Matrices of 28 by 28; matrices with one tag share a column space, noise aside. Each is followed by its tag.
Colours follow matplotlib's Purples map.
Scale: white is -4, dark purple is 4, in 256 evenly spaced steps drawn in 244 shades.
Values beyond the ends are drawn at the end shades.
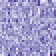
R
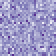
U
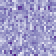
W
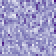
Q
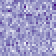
Q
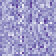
U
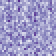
W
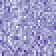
W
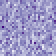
W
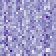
W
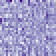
R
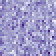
W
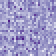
W
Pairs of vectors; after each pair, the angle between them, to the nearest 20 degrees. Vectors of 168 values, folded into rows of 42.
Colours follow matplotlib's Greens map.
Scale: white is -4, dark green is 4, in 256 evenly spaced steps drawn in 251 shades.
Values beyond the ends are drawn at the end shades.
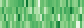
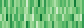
120 degrees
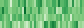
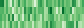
60 degrees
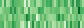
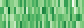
100 degrees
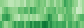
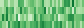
60 degrees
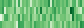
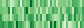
100 degrees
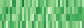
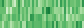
140 degrees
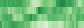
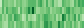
120 degrees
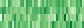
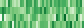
20 degrees
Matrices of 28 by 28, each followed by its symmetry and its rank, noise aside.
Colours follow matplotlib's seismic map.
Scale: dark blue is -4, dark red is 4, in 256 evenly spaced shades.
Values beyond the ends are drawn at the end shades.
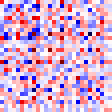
symmetric, rank four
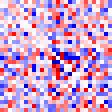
antisymmetric, rank four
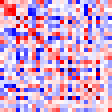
symmetric, rank four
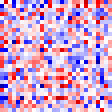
antisymmetric, rank four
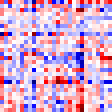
no symmetry, rank three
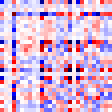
symmetric, rank two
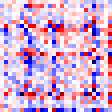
antisymmetric, rank four
